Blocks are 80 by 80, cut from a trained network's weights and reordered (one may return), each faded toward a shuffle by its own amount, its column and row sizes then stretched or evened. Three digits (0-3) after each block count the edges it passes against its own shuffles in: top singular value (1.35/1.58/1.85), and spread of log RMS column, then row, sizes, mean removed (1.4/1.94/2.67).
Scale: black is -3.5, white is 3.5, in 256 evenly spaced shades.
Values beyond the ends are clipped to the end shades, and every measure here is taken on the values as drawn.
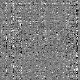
1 3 1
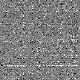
1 2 2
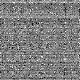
3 2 0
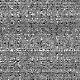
3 2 2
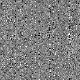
0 3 1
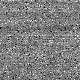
1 0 0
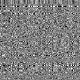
3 1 3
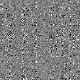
0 3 2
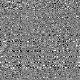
3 2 3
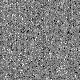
0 0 0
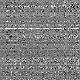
3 2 3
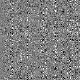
0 3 1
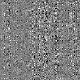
2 3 2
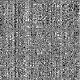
3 0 2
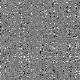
0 3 1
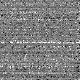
3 1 2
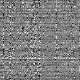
3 3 0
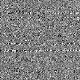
2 1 3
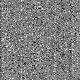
0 1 0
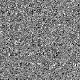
1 1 2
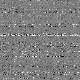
2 0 3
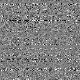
1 2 3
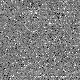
0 0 0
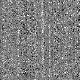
1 2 1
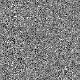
0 2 0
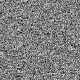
1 0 0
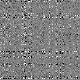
1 3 3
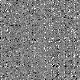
0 2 2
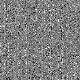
0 2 1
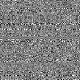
3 0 3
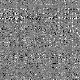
1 0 3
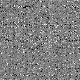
0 0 2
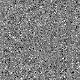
0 2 1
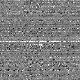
3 1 3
